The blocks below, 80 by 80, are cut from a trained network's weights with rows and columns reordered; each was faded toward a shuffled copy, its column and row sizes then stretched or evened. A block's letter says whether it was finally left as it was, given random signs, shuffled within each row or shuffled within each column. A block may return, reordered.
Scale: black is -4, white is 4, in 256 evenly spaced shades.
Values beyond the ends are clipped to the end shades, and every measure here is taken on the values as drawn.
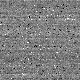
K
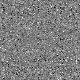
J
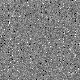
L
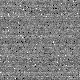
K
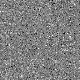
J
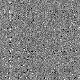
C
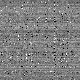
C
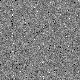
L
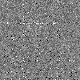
J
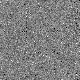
L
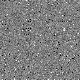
J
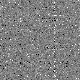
J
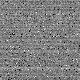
K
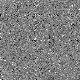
J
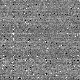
C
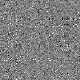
C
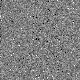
L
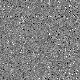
J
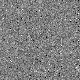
L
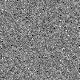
J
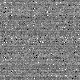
C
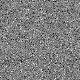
J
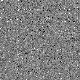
J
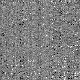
C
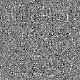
C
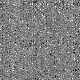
C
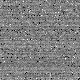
K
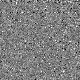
K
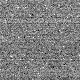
K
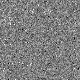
J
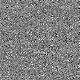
J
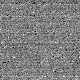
K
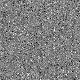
L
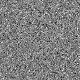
K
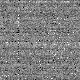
C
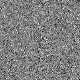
L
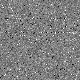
K
